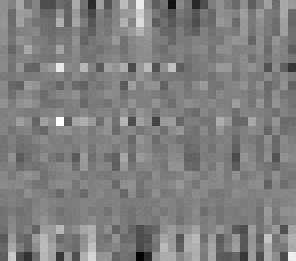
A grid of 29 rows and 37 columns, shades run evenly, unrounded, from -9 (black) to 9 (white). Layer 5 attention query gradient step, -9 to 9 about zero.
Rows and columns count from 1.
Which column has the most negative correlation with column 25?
18
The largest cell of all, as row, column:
14, 8
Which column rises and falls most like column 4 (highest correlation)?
33
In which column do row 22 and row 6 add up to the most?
4
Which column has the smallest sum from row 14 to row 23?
30
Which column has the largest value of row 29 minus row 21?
37
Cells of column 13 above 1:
2
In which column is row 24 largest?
34
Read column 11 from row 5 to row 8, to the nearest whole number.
-2 -1 -1 4
